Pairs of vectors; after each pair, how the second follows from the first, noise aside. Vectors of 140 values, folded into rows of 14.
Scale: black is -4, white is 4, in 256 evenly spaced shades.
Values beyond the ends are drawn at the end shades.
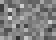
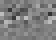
wrapped around, negated, partly zeroed.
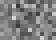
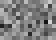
wrapped around, negated.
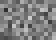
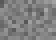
reversed, negated, shrunk.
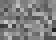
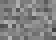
shrunk.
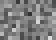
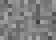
negated, shrunk.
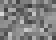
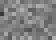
negated, shrunk.
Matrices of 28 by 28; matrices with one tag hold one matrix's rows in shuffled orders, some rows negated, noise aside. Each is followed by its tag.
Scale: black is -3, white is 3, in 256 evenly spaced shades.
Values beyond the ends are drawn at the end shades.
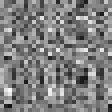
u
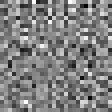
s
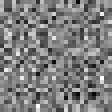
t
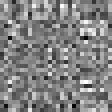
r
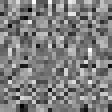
s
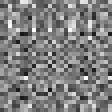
s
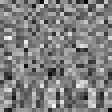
u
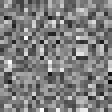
u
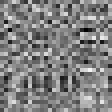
r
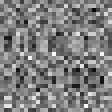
t
